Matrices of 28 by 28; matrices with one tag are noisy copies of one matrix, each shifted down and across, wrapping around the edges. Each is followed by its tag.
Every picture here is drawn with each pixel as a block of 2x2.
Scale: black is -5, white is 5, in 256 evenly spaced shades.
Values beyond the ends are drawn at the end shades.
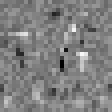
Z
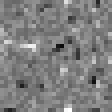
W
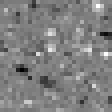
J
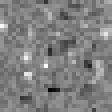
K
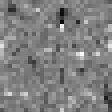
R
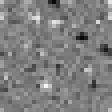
J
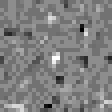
W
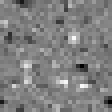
J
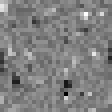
R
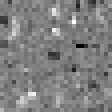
K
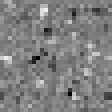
W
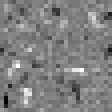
Z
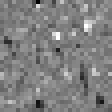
R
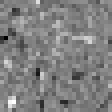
W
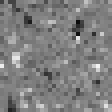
R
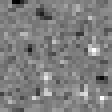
J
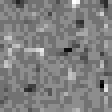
W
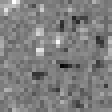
K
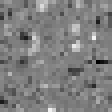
K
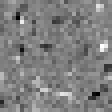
W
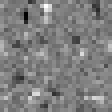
Z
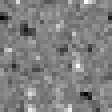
J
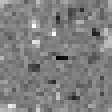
K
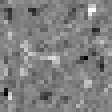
W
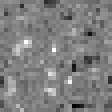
K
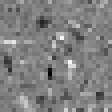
Z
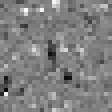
R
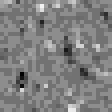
R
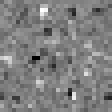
W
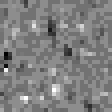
R
